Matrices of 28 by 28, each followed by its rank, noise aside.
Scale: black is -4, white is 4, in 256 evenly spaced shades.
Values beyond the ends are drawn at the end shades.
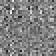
four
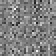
five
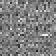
six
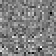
five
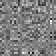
five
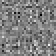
six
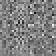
five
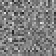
five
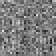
five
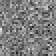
six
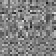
five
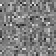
six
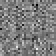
six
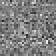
six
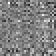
four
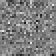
seven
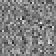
six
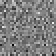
six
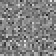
eight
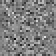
eight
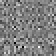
five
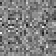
five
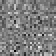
four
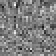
five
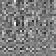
five
